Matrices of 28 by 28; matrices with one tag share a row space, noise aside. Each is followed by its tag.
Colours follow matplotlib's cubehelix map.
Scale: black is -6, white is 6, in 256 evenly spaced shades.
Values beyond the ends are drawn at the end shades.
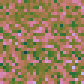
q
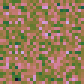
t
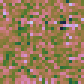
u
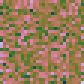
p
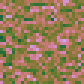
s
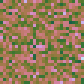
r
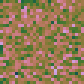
q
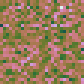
u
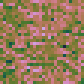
s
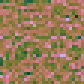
q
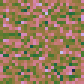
u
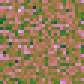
p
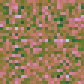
t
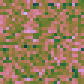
q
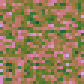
s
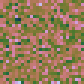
t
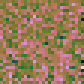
r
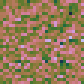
u
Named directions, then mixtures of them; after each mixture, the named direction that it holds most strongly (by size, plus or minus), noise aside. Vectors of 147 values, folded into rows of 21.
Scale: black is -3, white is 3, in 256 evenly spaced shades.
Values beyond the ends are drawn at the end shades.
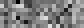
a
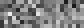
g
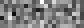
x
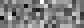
x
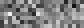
g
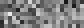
g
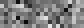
a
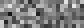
g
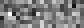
x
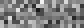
g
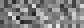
g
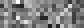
a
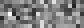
x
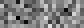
a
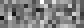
x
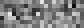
x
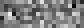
x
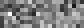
g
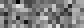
a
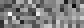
g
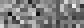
g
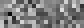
g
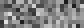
g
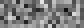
x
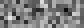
x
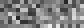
g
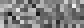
g
